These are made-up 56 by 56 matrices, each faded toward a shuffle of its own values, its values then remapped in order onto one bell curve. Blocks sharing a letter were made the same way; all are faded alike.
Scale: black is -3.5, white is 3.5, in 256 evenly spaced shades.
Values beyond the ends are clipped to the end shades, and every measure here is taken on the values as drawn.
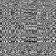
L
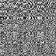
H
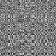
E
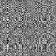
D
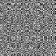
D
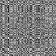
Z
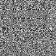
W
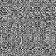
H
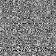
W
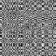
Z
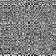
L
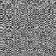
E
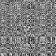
E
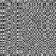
Z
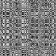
Z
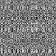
E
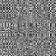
Z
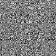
W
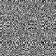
H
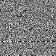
W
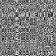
E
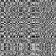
Z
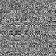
H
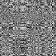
L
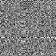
H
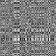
Z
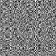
D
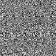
W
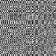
Z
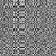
Z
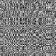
E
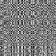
Z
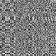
E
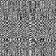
E
